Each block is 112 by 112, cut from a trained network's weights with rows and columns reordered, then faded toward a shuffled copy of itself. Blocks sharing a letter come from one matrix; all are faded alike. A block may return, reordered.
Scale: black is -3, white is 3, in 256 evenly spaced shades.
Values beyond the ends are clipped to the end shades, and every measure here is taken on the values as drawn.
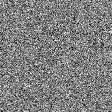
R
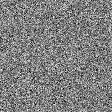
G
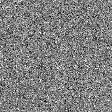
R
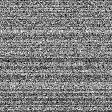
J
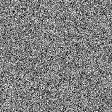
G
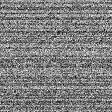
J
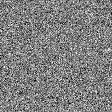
G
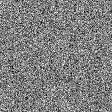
G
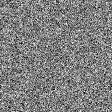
G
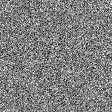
G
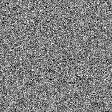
R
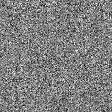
R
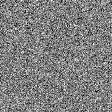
R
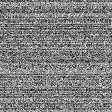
J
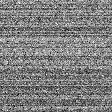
J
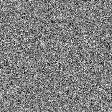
R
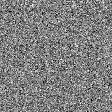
G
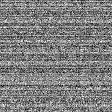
J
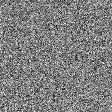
G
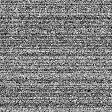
J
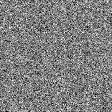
R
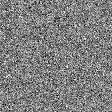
G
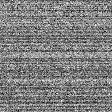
J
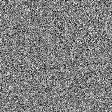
R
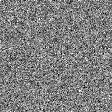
R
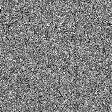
R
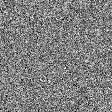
G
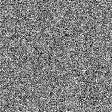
R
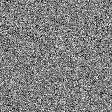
G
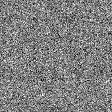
R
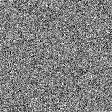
G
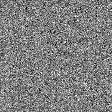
R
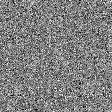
R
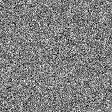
G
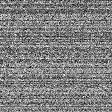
J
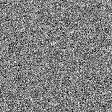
G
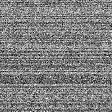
J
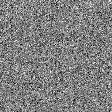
R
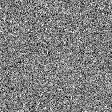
R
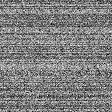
J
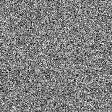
G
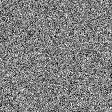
G
